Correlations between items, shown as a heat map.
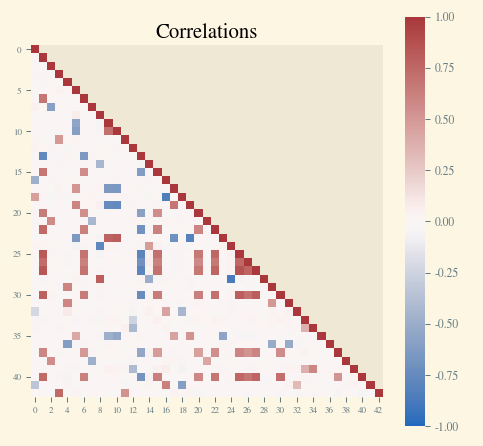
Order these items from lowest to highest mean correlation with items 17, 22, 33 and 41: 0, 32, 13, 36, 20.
13, 0, 36, 32, 20
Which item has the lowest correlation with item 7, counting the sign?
2
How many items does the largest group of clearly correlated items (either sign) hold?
12
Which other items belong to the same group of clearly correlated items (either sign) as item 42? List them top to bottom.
3, 11
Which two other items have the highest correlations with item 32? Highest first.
16, 41
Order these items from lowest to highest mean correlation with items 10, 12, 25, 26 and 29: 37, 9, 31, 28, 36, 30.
36, 28, 31, 9, 37, 30
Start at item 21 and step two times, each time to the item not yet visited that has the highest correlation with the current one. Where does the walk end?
38
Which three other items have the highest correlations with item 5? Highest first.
19, 17, 35
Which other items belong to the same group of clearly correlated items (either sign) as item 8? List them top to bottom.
14, 24, 28
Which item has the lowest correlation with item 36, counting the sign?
4
